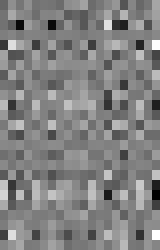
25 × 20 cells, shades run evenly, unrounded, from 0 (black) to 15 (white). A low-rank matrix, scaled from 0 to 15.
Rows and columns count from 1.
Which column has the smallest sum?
16
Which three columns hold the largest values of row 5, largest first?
20, 2, 15
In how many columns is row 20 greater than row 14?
15
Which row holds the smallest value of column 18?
5
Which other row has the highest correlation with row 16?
9
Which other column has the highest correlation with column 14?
4
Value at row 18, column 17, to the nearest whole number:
8
